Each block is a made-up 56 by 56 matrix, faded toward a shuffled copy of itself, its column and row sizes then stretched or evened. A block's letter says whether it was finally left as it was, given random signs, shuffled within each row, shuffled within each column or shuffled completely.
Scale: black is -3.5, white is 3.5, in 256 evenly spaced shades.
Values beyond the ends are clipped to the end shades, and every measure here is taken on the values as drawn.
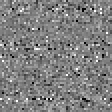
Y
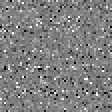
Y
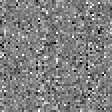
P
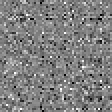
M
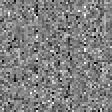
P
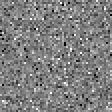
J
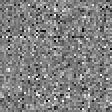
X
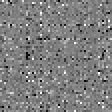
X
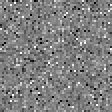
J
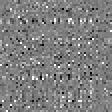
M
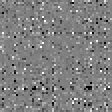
M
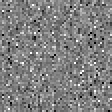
P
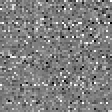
Y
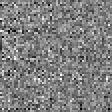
X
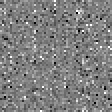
P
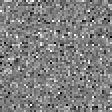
Y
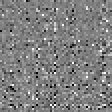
M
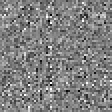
X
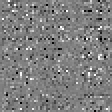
X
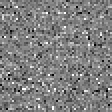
Y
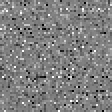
Y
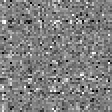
M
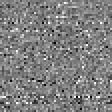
Y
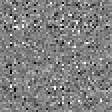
X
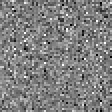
P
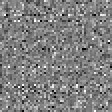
X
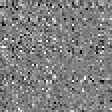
M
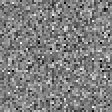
P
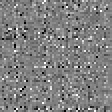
M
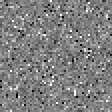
J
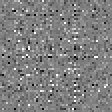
M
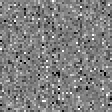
P
